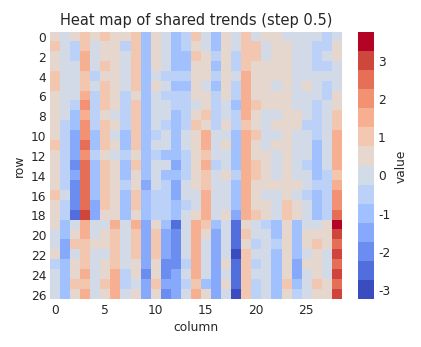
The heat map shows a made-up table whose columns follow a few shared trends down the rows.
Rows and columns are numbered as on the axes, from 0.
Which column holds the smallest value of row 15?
2
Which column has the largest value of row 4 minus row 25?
18
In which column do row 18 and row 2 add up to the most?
3
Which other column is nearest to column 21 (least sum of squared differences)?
17
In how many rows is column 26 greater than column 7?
9
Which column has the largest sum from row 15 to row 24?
28
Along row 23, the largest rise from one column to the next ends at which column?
19
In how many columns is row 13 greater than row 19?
14
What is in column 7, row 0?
0.5
